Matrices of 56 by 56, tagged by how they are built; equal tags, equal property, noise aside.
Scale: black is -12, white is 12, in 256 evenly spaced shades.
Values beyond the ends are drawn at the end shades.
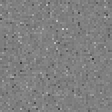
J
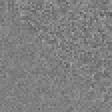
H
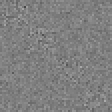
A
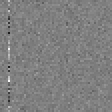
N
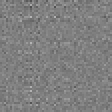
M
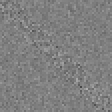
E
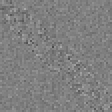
E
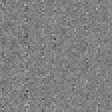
N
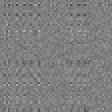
M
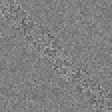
E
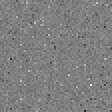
J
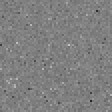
J
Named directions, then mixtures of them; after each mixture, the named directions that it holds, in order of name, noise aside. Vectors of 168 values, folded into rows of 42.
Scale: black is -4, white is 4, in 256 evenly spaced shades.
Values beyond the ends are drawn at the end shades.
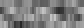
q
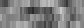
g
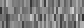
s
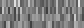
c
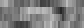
g, q.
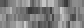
g.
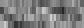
q.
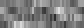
q.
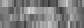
g.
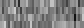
c, g, q.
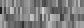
c, q, s.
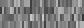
c, g, s.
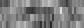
g.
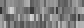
g, q, s.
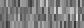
c, q, s.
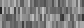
c, q, s.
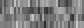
c, g, s.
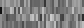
c, q, s.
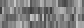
c, g, s.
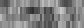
g.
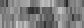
g.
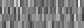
c.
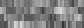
q.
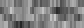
q.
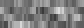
q.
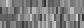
g, s.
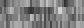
g, s.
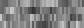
g, q.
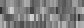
g, q, s.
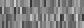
c, s.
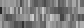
c, q, s.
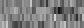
q, s.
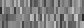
c, s.
